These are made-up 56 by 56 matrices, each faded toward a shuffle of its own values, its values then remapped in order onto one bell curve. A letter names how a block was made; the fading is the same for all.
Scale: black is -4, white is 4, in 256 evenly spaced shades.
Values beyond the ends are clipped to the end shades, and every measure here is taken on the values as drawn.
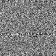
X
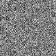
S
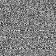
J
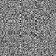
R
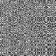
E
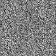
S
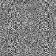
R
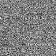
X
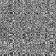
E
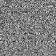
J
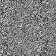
S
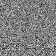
J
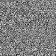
X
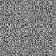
E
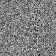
S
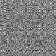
E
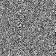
S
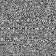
J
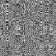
E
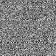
J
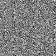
S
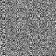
R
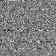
J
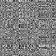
E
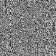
S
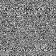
J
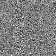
S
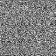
X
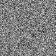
S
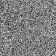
S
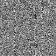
S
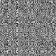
E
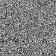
J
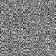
R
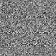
X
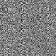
R
